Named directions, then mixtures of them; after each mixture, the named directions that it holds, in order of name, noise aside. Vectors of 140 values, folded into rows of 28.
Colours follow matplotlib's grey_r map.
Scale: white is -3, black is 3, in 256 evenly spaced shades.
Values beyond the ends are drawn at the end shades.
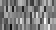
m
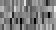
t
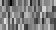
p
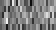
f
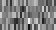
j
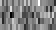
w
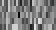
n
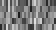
j, n.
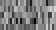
f, t.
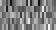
j, m, p.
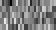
p.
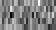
m, w.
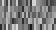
j, n.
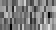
m, t.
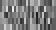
m.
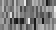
j, t.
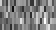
m.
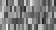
f, j, m.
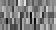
m, n, t.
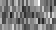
j, w.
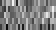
f, p.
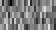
p.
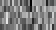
f, n, t.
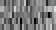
t.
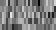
j, n, w.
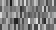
j.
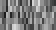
n, w.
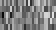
f, m, w.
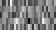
j.
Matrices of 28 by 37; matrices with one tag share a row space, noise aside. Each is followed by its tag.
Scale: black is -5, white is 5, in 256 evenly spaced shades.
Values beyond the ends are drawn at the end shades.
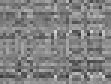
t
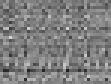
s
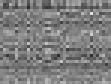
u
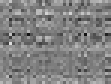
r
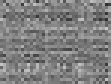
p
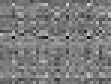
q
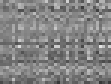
q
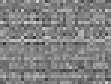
p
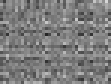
p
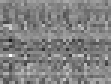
s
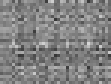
q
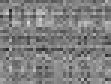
r
